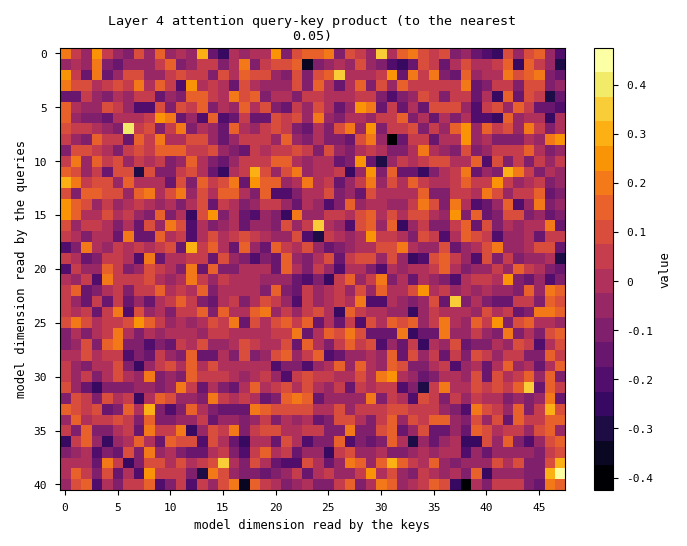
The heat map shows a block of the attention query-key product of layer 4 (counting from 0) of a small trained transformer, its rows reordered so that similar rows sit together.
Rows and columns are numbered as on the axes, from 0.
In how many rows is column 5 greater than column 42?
16
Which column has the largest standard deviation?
47
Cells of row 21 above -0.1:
35
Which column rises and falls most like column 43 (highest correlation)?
31
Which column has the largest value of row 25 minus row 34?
7
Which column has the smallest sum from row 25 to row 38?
38
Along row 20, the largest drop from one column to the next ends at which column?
13
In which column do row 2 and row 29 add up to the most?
26
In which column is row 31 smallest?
34
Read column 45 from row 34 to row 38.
0.05 0.1 -0.05 -0.1 -0.1
